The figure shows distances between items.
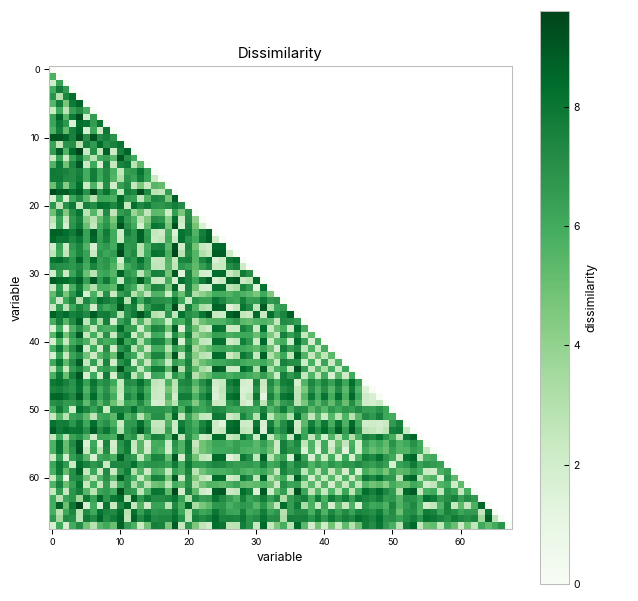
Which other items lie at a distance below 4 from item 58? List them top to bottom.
3, 8, 50
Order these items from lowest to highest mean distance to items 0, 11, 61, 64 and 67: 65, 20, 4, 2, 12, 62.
2, 62, 12, 65, 20, 4
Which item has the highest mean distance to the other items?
4
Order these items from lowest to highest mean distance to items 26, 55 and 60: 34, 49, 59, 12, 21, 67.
67, 21, 59, 12, 49, 34
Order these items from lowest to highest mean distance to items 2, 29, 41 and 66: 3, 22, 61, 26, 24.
61, 22, 26, 24, 3
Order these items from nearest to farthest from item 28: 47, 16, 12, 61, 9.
47, 16, 61, 9, 12
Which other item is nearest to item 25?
52
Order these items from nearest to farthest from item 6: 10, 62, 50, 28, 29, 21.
62, 21, 50, 29, 28, 10
